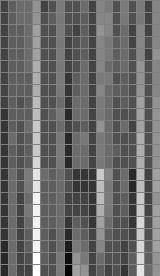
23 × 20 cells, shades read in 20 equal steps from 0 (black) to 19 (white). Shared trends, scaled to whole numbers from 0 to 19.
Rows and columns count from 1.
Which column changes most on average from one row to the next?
13
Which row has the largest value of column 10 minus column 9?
23
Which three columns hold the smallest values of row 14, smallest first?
9, 1, 12
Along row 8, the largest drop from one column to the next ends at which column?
6
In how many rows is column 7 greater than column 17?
11
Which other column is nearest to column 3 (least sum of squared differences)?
15
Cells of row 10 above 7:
8
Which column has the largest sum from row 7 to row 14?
5
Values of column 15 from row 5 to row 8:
7 7 6 7
